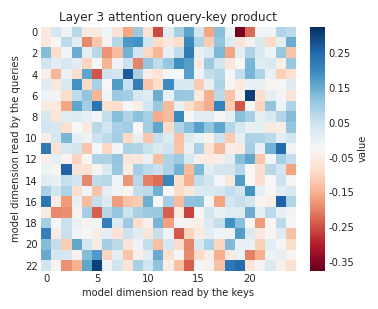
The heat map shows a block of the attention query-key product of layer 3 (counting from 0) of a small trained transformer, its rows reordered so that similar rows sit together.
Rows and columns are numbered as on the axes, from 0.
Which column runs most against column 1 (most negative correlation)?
8
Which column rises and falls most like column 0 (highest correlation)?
23
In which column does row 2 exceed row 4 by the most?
5
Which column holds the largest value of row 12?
20
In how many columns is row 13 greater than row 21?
18
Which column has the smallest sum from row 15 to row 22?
14
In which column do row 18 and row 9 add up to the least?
12
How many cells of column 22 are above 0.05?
5
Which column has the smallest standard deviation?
22
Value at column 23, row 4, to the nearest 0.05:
-0.1
